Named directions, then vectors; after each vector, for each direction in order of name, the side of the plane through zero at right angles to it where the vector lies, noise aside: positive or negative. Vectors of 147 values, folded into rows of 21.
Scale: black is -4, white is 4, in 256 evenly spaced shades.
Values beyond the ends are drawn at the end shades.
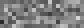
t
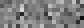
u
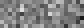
negative, positive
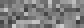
positive, positive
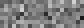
positive, positive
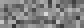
negative, negative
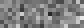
positive, negative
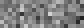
negative, positive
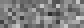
positive, negative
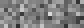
negative, positive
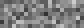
positive, positive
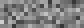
negative, negative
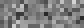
positive, positive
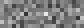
negative, negative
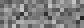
positive, positive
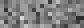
negative, positive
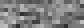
negative, positive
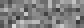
positive, positive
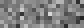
negative, positive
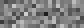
positive, positive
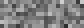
negative, positive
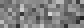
negative, positive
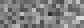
positive, negative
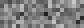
positive, positive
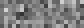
positive, positive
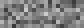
negative, negative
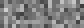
positive, positive
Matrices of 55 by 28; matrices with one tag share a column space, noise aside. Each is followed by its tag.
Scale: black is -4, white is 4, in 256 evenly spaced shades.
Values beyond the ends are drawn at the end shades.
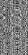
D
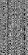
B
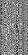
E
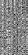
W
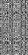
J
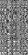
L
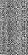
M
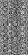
M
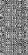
D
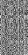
L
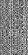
W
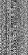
B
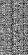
E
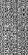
B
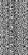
W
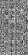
L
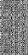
D
